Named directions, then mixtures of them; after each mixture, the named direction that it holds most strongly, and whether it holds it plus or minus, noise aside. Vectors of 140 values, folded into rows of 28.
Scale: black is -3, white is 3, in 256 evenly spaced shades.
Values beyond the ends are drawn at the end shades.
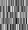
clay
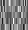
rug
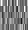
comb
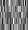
rug, plus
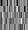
comb, minus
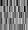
comb, minus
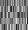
clay, minus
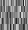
rug, plus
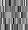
rug, minus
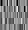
comb, minus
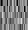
comb, minus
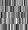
clay, minus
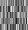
clay, plus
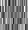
rug, minus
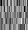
comb, minus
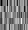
comb, minus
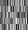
clay, minus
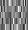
rug, plus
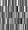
comb, plus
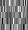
rug, plus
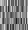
clay, plus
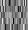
rug, minus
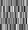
clay, plus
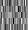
rug, minus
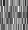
rug, plus
